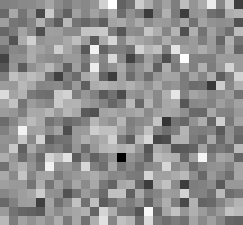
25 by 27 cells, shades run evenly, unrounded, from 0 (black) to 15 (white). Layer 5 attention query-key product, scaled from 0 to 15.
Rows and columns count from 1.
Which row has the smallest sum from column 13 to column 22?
2
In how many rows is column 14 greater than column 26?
11
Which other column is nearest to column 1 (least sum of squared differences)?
15
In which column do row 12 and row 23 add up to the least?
21
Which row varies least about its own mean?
20
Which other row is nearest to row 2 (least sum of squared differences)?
23
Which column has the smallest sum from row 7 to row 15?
24
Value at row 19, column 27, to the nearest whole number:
10
